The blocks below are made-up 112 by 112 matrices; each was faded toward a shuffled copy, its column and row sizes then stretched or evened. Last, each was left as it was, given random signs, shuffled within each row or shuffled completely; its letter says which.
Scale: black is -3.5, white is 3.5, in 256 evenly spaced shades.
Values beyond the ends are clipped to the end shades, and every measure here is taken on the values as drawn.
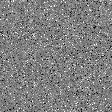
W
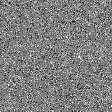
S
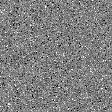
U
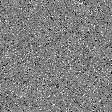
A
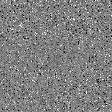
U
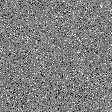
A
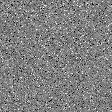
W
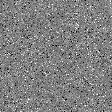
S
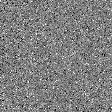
S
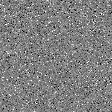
W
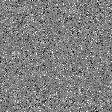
U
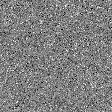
W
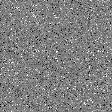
S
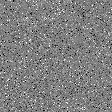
A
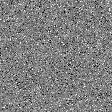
A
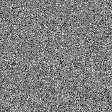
S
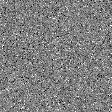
S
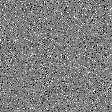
S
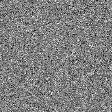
S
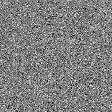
U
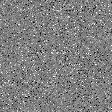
W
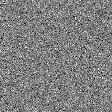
U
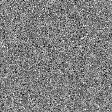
S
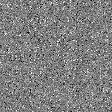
U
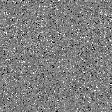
U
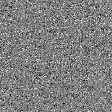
U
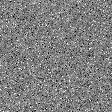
A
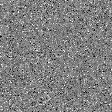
S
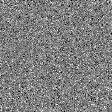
S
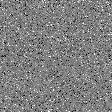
W
